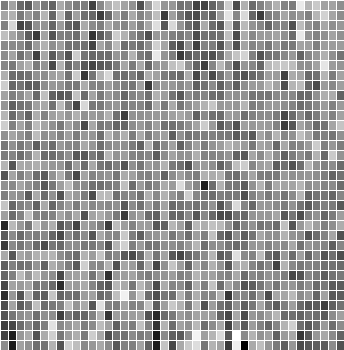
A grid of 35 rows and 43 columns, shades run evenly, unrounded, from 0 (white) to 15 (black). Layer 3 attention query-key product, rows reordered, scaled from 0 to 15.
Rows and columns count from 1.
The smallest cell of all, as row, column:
34, 30
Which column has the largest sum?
12
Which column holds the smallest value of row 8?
14
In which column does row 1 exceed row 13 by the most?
26
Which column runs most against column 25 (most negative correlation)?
20
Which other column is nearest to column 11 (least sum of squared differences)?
27
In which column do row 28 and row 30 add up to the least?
16
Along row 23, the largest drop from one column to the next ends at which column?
2
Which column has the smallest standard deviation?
17
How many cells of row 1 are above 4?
38
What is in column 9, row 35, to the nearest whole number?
3
